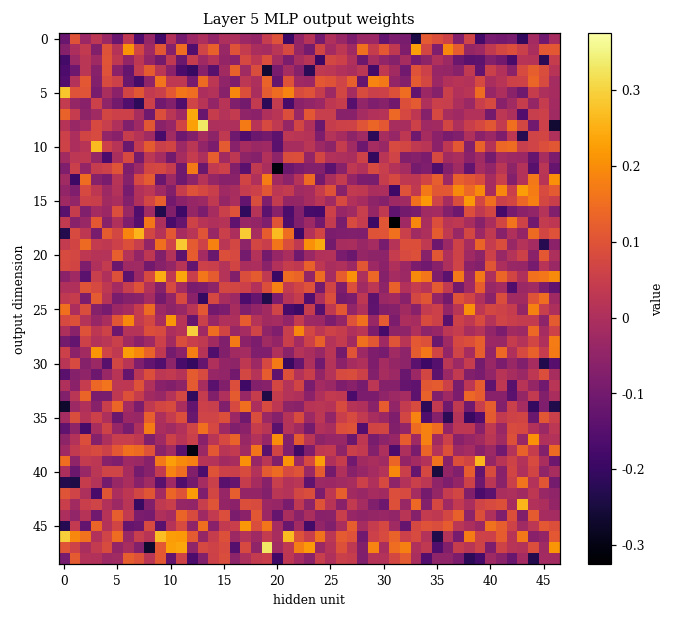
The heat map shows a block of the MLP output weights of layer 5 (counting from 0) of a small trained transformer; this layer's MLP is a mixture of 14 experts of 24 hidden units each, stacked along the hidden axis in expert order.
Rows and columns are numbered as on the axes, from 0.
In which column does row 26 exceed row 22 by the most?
6
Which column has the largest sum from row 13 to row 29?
44
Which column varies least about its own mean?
25
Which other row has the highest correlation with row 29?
32
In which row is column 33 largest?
1
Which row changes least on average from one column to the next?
21
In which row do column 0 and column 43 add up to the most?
46
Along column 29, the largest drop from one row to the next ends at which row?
9
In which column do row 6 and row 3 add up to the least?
19
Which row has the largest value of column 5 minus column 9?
16
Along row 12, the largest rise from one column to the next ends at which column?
12
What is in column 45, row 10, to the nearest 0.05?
0.1
